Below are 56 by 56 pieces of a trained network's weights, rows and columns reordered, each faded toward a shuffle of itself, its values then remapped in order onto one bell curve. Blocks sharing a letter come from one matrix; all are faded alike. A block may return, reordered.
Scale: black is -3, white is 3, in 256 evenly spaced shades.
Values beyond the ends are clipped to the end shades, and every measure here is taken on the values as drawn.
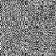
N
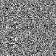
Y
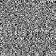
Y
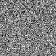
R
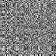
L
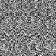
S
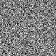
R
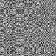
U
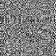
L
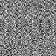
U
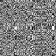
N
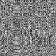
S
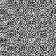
U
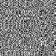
N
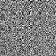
L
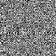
Y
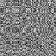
U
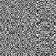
N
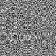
U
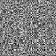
L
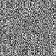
S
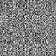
L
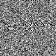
Y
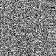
Y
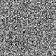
R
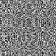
N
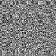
N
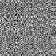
S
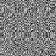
U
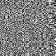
N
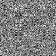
Y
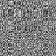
U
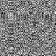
S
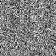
R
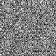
R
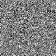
R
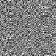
S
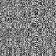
N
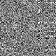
Y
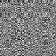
S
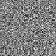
S
